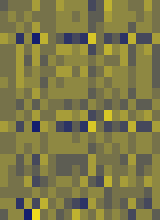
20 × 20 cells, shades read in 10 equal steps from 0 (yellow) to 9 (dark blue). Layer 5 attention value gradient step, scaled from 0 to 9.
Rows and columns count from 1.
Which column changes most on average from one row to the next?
5
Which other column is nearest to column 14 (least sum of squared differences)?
19
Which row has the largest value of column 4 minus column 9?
20
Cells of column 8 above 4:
9
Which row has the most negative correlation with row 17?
18
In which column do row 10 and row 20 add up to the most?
4
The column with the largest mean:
13
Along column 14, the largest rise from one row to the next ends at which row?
12
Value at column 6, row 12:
3
